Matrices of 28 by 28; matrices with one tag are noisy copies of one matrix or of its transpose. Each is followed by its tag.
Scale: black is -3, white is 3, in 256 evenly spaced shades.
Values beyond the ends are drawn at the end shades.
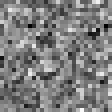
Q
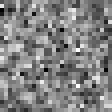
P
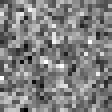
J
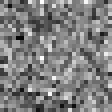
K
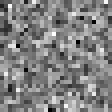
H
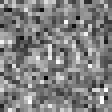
K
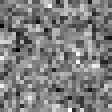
K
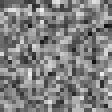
Q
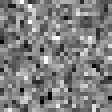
J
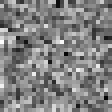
K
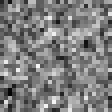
H
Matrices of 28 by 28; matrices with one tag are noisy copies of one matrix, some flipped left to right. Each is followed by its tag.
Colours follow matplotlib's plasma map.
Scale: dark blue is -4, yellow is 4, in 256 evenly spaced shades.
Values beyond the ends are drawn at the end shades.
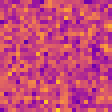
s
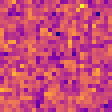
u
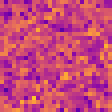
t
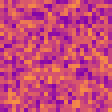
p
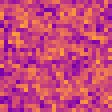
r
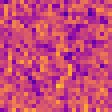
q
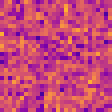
u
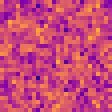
t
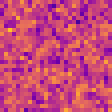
p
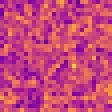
s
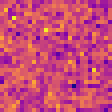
u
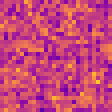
u
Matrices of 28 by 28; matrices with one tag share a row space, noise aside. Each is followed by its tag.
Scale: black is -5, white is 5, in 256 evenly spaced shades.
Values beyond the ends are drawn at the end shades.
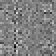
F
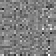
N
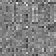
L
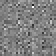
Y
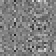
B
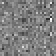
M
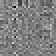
F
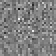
Y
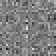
L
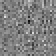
Y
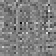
N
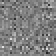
N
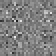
F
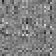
M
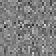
Y
